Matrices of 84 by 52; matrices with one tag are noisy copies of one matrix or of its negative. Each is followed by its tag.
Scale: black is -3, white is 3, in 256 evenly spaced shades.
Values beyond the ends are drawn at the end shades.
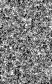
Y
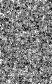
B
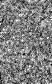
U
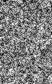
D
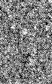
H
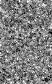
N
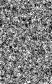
Y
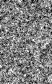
D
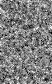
N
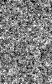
D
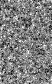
Y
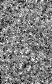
U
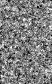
Y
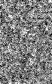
H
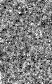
U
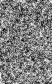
U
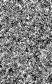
D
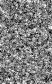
N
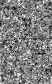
Y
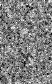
H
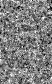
B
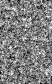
Y
